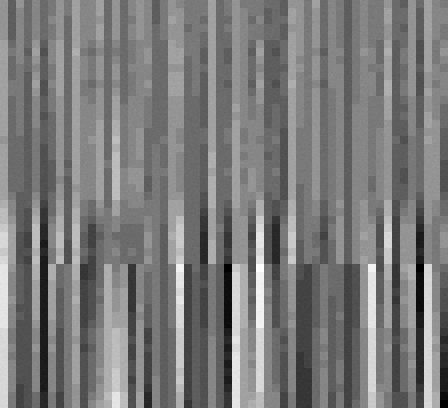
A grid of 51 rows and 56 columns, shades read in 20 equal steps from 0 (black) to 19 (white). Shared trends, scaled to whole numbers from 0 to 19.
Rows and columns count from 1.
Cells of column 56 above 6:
32
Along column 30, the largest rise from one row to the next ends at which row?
34
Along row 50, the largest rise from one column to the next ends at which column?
30
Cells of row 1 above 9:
25
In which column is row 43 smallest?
6
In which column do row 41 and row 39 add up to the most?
33
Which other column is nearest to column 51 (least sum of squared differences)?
2
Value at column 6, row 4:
8
